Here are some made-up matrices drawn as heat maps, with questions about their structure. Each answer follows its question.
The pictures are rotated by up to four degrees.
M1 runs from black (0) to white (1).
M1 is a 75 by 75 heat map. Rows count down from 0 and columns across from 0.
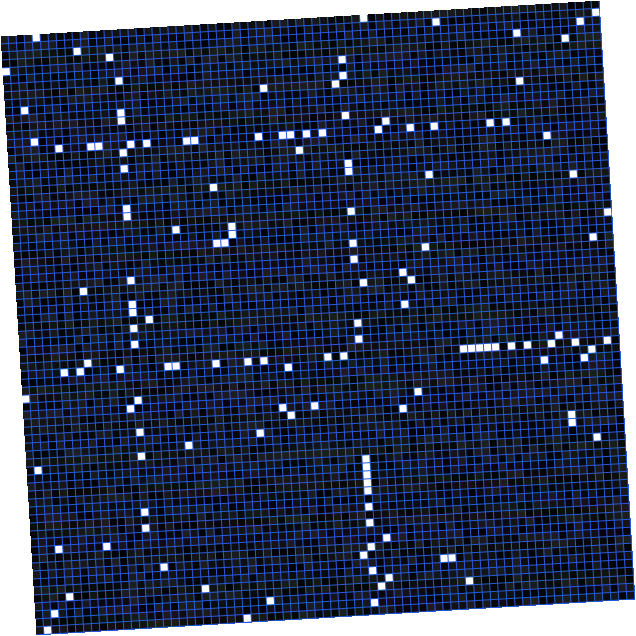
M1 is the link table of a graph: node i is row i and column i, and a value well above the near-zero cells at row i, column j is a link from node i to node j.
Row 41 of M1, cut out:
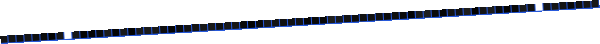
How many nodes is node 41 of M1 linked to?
2
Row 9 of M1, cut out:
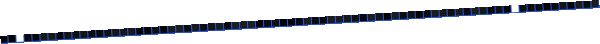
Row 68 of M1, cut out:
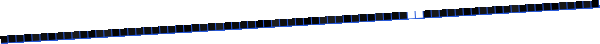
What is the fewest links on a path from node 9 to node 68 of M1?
5
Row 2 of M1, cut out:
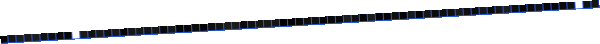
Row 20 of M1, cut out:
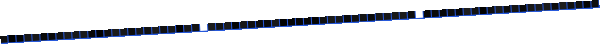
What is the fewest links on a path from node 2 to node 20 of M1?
6
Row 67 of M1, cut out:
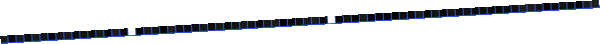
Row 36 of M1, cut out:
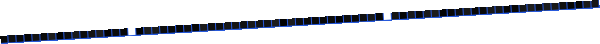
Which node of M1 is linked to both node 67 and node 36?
node 16
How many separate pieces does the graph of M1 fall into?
5
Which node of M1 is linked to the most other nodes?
node 42
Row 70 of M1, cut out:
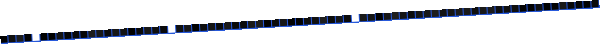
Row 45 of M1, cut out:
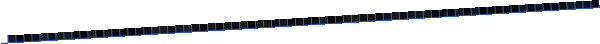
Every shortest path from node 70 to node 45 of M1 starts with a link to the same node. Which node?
node 4
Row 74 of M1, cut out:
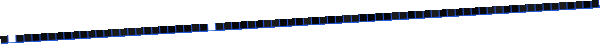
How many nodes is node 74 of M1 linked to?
2
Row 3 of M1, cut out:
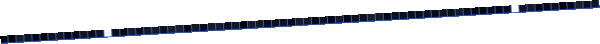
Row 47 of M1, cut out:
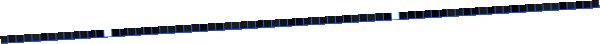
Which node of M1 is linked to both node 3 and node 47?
node 13
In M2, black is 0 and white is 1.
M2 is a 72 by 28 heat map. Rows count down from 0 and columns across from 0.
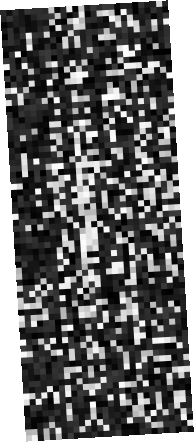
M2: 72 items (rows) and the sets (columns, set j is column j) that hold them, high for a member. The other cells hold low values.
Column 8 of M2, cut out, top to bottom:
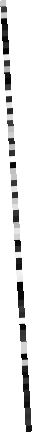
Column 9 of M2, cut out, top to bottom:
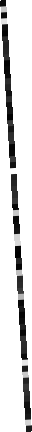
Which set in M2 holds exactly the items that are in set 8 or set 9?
13
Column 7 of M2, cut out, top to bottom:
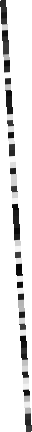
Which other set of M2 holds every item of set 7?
11
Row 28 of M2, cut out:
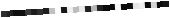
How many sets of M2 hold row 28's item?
10
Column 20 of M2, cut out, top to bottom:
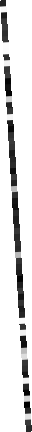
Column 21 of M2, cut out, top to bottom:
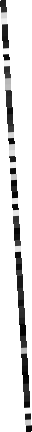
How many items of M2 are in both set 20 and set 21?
3
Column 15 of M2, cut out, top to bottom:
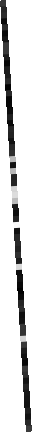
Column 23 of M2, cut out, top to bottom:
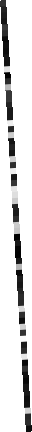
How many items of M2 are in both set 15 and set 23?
8
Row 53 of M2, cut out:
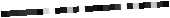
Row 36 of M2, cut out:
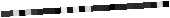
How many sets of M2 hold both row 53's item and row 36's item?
0
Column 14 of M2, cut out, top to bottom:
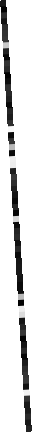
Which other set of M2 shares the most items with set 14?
2
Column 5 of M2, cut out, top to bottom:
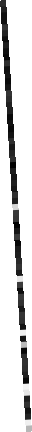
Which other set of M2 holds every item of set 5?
0
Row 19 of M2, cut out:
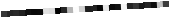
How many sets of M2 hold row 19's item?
8
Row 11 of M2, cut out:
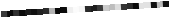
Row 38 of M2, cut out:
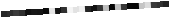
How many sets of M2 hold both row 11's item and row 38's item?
8
